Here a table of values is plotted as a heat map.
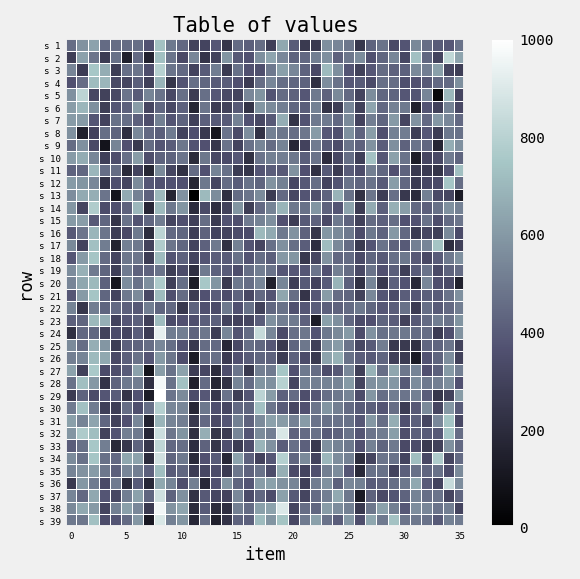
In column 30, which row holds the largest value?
s 14
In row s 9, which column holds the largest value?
34
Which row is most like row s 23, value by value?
s 4
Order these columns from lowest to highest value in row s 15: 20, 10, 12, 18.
20, 10, 12, 18
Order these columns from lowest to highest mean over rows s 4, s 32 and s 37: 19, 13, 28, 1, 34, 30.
13, 30, 28, 34, 1, 19
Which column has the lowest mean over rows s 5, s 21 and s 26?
11
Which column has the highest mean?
8
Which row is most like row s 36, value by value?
s 2
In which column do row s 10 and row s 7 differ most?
31
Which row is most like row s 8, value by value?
s 22
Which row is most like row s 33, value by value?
s 16
